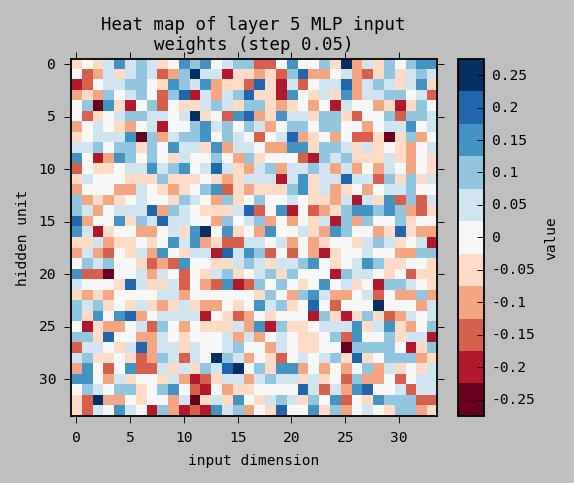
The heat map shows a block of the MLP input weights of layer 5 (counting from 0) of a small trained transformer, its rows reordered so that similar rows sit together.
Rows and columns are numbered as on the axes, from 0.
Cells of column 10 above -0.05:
20
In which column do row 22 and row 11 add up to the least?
28
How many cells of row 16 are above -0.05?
20
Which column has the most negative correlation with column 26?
10
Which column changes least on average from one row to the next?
7
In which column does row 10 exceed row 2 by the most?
13
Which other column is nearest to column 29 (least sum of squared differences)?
6
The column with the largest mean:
29
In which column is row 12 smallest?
14
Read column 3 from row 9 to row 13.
-0.1 -0.05 0 0 -0.1
